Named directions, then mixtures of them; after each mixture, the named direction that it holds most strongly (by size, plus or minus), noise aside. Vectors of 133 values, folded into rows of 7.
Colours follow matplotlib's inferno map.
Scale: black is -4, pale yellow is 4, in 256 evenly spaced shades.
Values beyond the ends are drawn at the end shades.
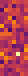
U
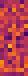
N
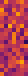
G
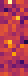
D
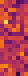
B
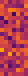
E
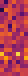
U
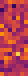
U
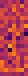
N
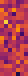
B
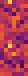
D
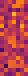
E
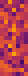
N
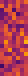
G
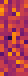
G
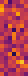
G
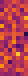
U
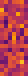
G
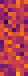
B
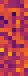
E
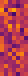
B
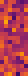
B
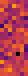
U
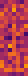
N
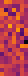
G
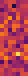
U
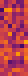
G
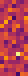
U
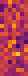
U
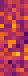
U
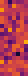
U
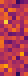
B
